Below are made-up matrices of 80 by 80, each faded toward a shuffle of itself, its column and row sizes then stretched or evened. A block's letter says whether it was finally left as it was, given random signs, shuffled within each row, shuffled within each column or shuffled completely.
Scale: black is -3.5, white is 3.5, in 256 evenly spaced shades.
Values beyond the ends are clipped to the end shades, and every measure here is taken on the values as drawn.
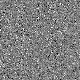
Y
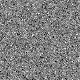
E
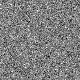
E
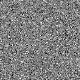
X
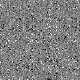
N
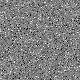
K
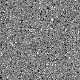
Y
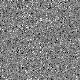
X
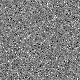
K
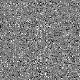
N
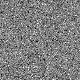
K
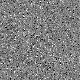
Y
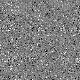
X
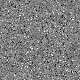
K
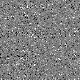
X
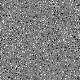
Y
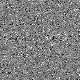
E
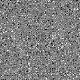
N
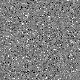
X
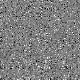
N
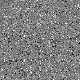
X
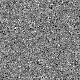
E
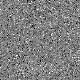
Y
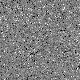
K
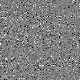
N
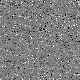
E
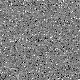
E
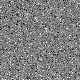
K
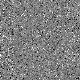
Y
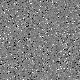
Y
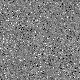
K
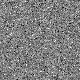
K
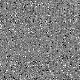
N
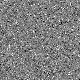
K
